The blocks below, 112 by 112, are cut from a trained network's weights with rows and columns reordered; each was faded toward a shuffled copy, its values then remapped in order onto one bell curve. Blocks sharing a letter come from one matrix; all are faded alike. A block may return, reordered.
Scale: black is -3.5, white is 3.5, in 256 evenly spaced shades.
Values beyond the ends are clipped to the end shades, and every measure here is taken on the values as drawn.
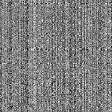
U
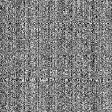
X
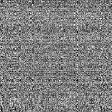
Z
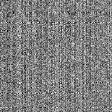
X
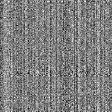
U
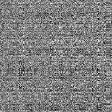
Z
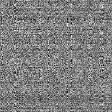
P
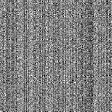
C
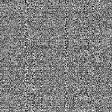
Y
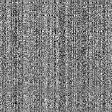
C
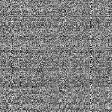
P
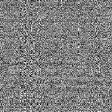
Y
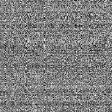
P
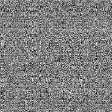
Z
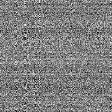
P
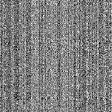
C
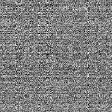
Z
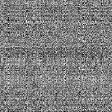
Z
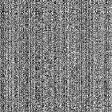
U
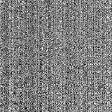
X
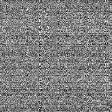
Z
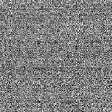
Y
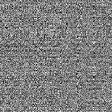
Y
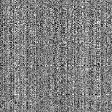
X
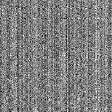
U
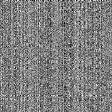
X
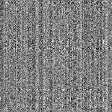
X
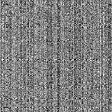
U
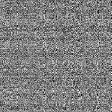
Z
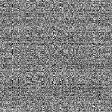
P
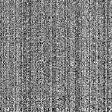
U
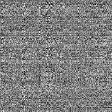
P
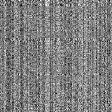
C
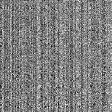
C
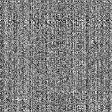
X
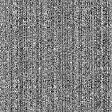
C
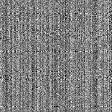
U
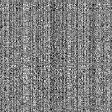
C
